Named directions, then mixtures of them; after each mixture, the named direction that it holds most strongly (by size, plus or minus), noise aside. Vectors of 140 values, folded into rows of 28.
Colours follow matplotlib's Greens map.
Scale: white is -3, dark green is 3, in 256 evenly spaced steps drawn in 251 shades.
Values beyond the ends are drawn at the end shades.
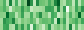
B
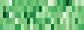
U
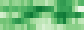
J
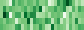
U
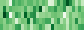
U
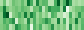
U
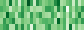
B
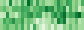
J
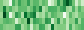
U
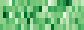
U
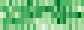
J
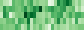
U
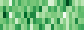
U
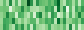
B
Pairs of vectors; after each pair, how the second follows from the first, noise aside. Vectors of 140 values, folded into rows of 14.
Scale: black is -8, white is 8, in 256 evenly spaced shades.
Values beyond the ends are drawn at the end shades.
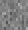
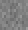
shrunk.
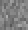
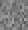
sign-scrambled.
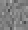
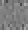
wrapped around, partly zeroed.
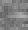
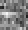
reversed, scaled up.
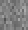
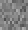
sign-scrambled.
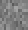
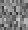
wrapped around, scaled up.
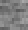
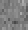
wrapped around, partly zeroed.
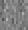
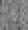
wrapped around, partly zeroed.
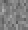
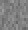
shrunk.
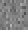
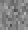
sign-scrambled.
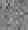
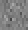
wrapped around, partly zeroed.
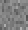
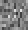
wrapped around, scaled up.
